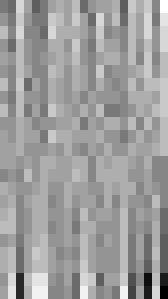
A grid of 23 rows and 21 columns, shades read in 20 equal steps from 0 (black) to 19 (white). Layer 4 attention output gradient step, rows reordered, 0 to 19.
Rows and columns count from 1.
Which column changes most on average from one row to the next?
13
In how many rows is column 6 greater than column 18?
13
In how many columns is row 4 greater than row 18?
10
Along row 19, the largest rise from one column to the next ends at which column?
20
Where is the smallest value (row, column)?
23, 21
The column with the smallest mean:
12
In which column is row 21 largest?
11
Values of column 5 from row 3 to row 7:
10 10 10 10 12
